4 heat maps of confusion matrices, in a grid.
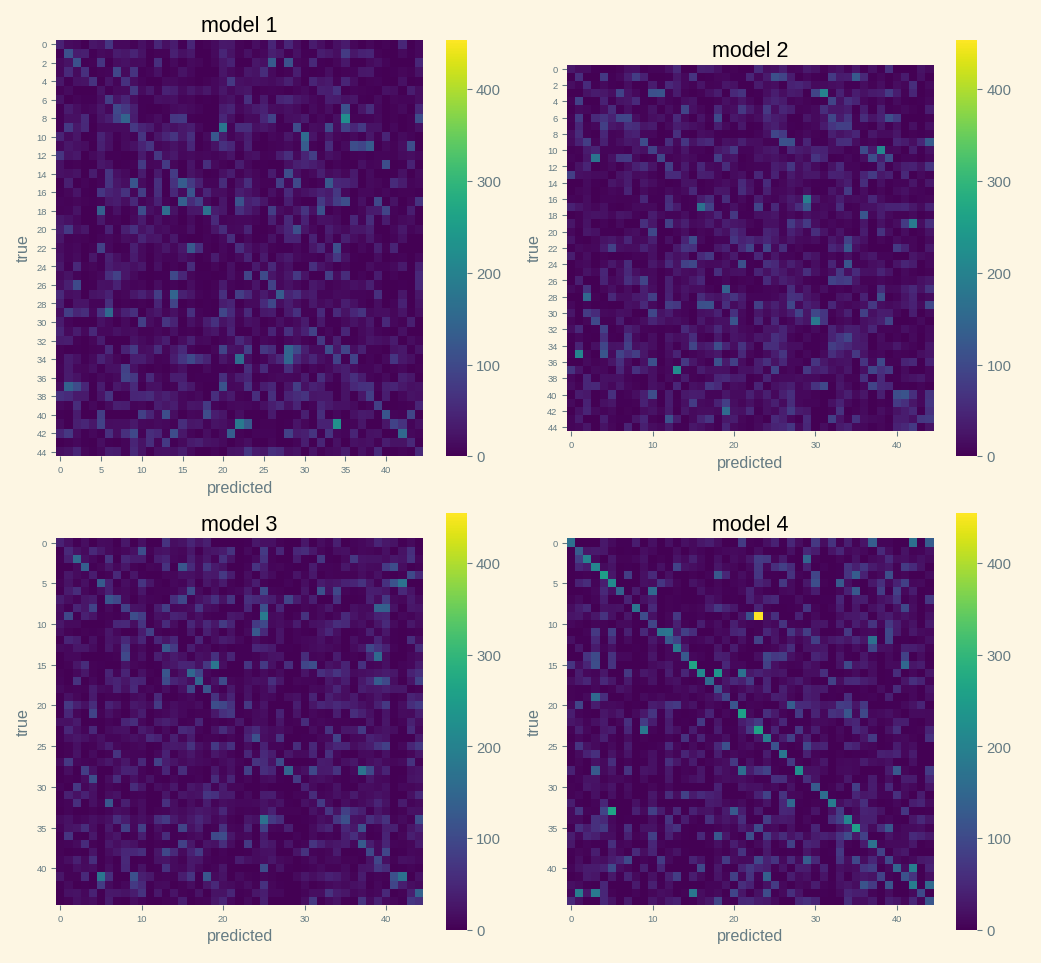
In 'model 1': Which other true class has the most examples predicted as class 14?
27
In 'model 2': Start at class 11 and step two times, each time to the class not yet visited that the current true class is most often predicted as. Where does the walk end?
31
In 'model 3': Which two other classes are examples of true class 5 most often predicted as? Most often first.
42, 41
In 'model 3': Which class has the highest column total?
25
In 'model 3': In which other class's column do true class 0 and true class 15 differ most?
19
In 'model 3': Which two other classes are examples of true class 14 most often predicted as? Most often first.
39, 8
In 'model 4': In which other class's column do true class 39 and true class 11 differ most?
12
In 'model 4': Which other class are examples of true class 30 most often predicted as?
35
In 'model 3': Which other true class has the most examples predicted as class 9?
41
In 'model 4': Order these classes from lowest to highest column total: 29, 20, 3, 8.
8, 20, 29, 3
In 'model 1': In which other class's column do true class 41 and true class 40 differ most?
34
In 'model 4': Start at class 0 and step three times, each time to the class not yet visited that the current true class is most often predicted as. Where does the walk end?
18
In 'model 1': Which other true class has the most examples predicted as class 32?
18
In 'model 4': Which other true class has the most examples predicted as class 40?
28
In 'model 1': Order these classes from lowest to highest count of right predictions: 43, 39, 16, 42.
43, 39, 16, 42
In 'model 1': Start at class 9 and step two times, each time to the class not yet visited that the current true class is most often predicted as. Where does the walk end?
29
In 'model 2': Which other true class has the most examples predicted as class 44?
9
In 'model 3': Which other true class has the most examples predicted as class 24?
11
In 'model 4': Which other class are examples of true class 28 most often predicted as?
21
